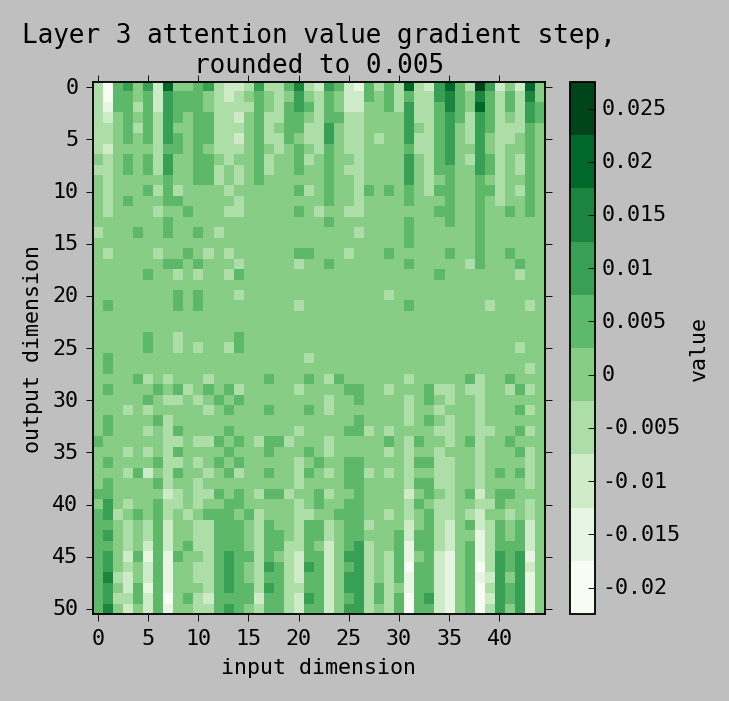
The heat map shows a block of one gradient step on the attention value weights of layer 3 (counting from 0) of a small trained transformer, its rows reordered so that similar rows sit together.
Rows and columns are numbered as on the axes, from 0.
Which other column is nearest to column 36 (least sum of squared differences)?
44
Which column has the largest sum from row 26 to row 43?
1
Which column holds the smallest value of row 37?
5
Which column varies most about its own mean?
38
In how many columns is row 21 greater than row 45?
16
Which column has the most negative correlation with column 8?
14
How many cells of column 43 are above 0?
13
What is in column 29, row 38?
0
